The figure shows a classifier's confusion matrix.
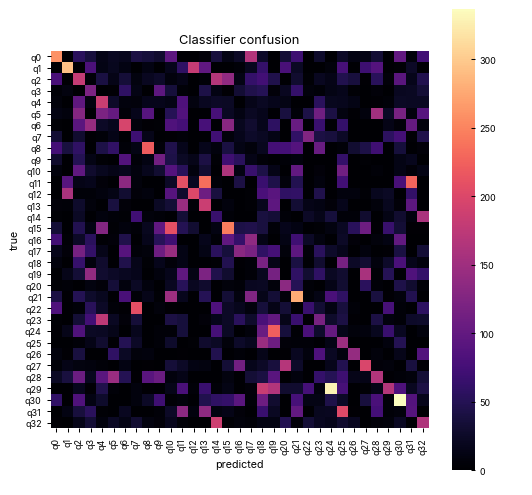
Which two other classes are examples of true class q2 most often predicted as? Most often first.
q14, q15
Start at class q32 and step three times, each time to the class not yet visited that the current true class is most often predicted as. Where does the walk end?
q22
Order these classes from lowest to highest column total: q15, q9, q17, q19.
q9, q17, q15, q19
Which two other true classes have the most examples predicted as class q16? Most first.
q17, q27
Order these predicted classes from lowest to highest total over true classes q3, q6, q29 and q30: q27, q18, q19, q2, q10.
q27, q10, q2, q19, q18
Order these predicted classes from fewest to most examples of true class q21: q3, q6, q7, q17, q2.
q7, q3, q2, q6, q17
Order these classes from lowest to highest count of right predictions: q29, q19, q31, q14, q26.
q14, q31, q19, q26, q29
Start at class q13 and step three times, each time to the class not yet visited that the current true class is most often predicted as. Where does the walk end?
q25
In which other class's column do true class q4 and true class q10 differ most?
q15
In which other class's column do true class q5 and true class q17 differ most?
q28
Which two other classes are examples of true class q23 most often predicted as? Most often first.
q4, q19
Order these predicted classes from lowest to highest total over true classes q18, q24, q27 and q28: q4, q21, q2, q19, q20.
q21, q4, q20, q2, q19
